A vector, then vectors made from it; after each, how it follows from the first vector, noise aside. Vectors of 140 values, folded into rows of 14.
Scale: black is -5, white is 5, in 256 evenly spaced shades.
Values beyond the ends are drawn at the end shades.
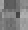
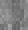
wrapped around, negated, shrunk.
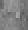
negated, shrunk.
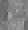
reversed, negated, shrunk.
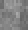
negated, shrunk.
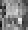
wrapped around, negated, scaled up.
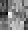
reversed, negated, scaled up.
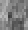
reversed.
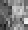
wrapped around, negated, scaled up.
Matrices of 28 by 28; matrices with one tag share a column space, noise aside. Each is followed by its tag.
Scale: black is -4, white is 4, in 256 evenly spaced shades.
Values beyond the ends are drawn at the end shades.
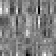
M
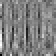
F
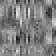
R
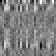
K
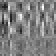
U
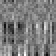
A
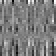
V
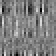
M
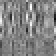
U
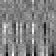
A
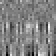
A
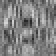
R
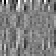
K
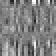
V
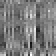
F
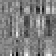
M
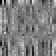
V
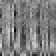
F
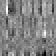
M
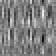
R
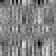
V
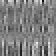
V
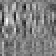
U
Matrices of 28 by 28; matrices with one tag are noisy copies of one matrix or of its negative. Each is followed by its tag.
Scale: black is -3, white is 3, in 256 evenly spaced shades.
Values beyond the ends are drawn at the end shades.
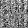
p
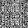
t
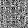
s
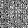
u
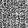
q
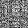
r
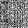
u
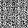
s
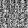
p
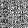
u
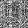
r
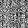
q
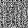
s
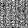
s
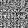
q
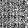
q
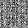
s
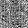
t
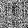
r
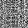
s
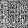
u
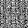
s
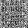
t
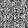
q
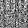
p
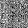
u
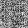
t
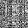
r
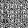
u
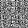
s
